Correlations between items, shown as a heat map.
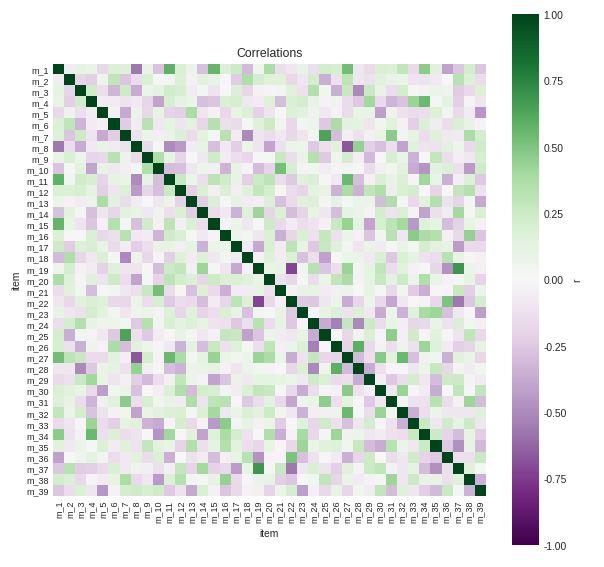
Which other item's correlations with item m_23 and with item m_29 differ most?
m_35
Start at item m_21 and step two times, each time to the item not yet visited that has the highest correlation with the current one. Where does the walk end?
m_9
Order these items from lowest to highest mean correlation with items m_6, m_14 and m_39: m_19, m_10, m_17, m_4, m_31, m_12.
m_17, m_4, m_31, m_12, m_10, m_19
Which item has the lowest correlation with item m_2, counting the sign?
m_25
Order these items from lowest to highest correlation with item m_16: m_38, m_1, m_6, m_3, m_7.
m_6, m_3, m_1, m_7, m_38
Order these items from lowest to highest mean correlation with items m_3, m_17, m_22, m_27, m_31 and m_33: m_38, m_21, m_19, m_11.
m_19, m_21, m_38, m_11
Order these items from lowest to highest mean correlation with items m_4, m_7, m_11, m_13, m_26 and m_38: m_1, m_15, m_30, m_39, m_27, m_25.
m_39, m_30, m_27, m_15, m_25, m_1
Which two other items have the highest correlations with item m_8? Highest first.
m_28, m_39
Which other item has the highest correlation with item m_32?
m_27
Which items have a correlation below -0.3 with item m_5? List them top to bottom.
m_7, m_30, m_39
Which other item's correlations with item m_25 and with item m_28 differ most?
m_7
